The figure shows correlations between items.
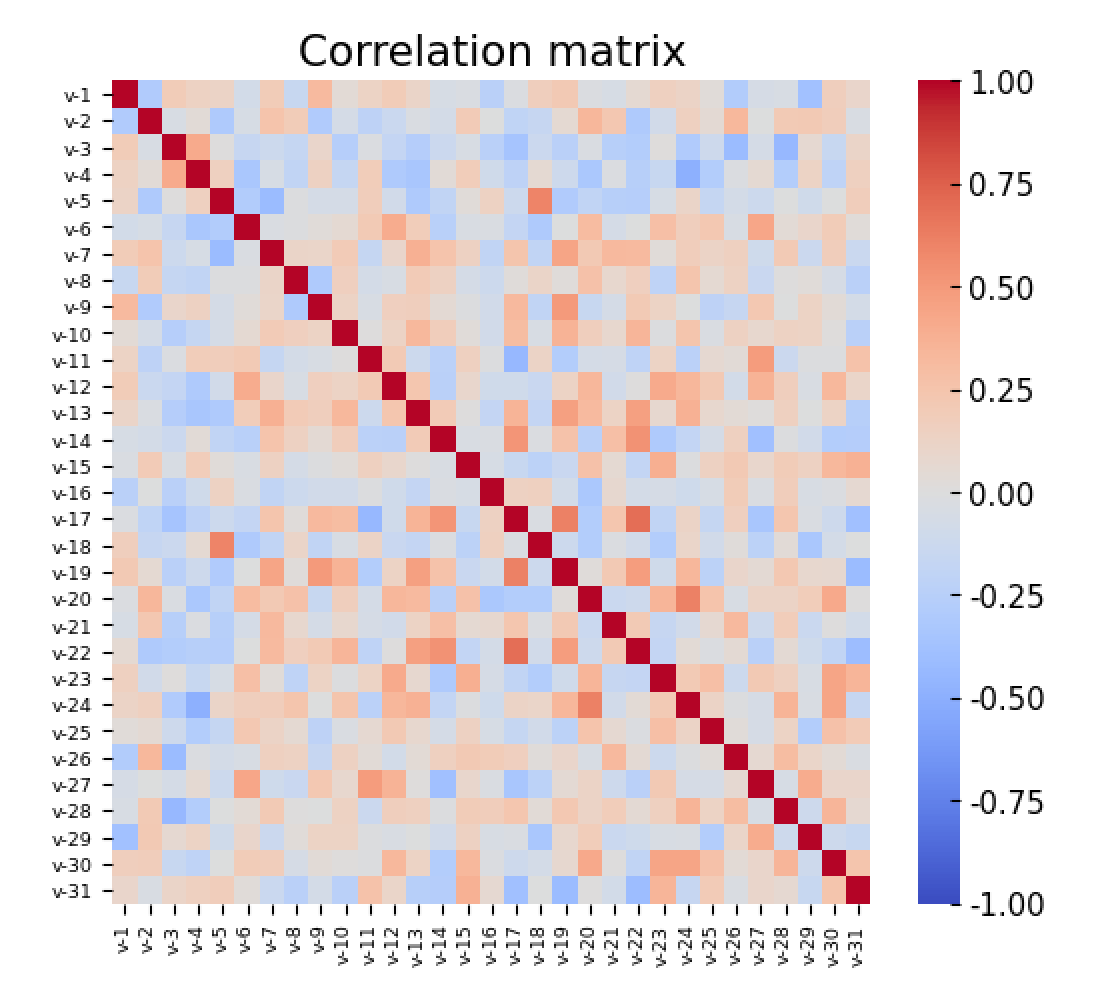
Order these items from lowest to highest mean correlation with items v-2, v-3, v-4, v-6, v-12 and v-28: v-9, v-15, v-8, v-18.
v-18, v-8, v-9, v-15
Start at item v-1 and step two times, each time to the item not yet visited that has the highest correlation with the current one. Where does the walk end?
v-19
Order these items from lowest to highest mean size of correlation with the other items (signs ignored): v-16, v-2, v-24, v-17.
v-16, v-2, v-24, v-17
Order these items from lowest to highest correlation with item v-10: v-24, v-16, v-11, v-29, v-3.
v-3, v-16, v-11, v-29, v-24
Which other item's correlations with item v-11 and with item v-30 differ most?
v-24
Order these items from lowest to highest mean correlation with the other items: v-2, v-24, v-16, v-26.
v-16, v-2, v-26, v-24
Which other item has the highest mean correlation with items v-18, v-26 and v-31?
v-5
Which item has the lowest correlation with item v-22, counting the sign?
v-31
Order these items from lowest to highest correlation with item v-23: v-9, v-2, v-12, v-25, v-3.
v-2, v-3, v-9, v-25, v-12
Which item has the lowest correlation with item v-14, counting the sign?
v-27
